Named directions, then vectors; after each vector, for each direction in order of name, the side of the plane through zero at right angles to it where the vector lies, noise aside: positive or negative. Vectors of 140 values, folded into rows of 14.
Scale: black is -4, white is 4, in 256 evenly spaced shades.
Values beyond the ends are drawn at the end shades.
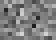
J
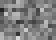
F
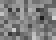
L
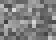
negative, negative, positive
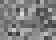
positive, positive, positive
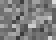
negative, negative, negative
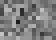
positive, negative, negative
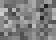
negative, negative, positive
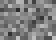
positive, positive, positive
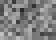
positive, negative, negative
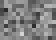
positive, positive, negative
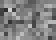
positive, positive, negative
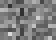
negative, negative, negative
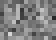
positive, negative, negative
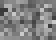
positive, positive, negative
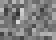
negative, positive, positive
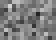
positive, positive, negative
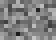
positive, negative, positive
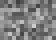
negative, negative, negative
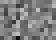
negative, positive, negative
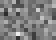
negative, positive, negative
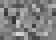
negative, positive, negative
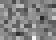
positive, negative, positive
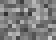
negative, negative, negative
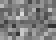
positive, positive, positive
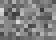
negative, positive, positive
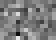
positive, negative, positive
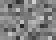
negative, negative, negative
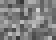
negative, negative, negative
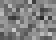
negative, positive, positive
